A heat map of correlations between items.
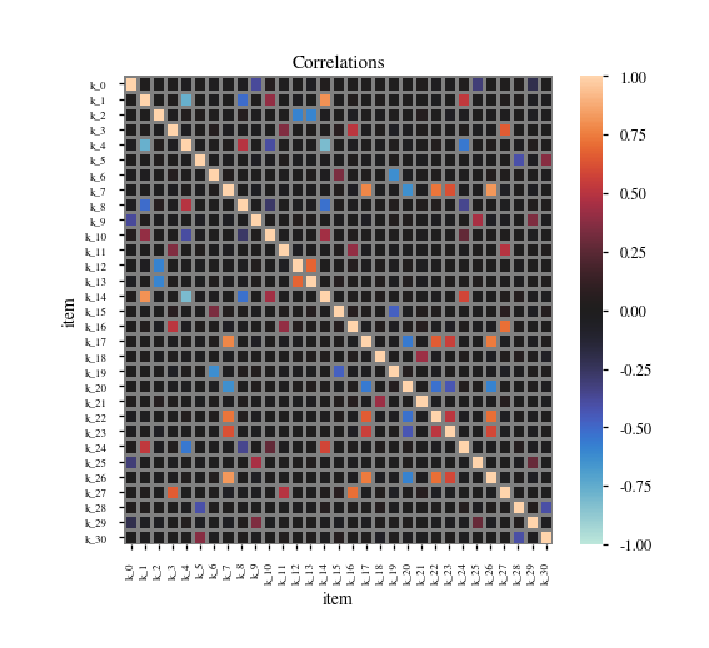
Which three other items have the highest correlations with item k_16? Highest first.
k_27, k_3, k_11
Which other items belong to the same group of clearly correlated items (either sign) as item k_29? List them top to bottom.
k_0, k_9, k_25
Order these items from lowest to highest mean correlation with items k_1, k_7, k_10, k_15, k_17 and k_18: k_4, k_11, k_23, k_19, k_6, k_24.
k_4, k_19, k_11, k_6, k_24, k_23
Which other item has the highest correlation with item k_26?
k_7
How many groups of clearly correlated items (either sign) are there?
8
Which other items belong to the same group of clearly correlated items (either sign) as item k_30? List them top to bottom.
k_5, k_28
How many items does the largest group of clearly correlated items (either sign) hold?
6
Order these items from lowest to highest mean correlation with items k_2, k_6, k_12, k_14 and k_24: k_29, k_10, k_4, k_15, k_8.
k_4, k_8, k_29, k_15, k_10
